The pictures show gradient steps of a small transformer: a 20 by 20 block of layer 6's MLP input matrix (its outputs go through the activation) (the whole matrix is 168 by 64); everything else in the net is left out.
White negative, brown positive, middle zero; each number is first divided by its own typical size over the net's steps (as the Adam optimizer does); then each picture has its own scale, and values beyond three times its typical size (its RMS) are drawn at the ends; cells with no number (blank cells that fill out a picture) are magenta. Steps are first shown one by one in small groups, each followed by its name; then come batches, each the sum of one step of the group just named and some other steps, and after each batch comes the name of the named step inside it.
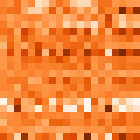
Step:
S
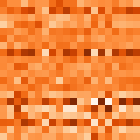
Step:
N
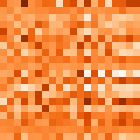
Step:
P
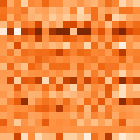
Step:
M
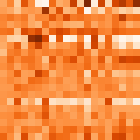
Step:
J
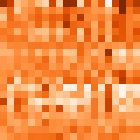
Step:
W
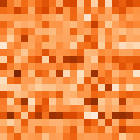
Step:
P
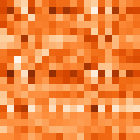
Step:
S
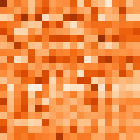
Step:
W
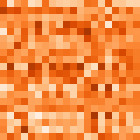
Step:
M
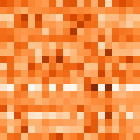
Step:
W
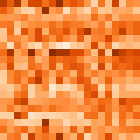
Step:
M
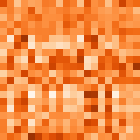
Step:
W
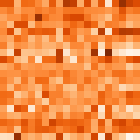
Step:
W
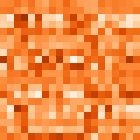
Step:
S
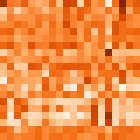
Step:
W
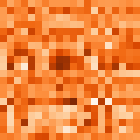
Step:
N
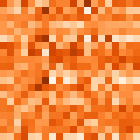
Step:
J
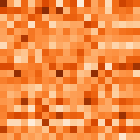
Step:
P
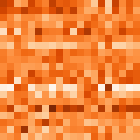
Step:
M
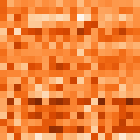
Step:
M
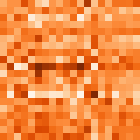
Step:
J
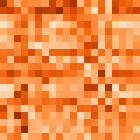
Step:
N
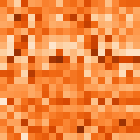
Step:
P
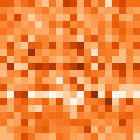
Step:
W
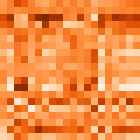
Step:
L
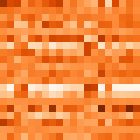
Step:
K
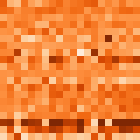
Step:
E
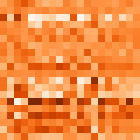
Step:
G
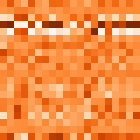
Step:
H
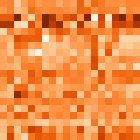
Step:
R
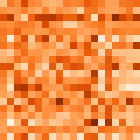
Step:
L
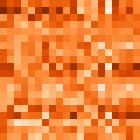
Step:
K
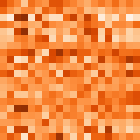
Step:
H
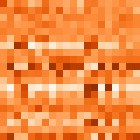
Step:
K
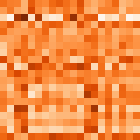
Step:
H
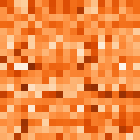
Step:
E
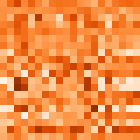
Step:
L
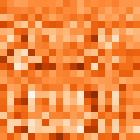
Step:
H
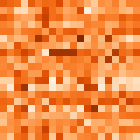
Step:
L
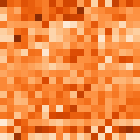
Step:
L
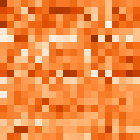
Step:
R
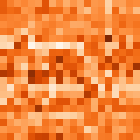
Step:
K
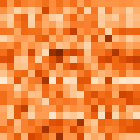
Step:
E
